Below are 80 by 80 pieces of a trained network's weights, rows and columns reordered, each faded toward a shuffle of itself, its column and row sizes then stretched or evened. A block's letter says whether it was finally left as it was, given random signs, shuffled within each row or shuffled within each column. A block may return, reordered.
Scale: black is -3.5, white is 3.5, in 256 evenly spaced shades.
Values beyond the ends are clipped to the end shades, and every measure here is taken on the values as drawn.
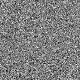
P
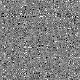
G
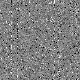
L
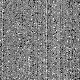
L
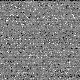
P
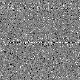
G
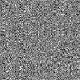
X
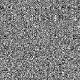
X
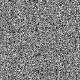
L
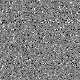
P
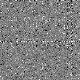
G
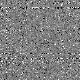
G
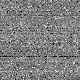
P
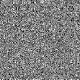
X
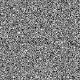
G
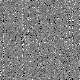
L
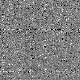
G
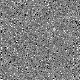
L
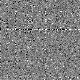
G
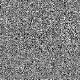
G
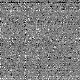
X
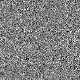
G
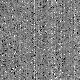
L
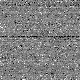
P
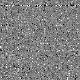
G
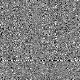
G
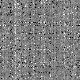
X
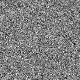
P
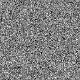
G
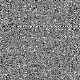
G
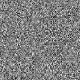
X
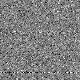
P
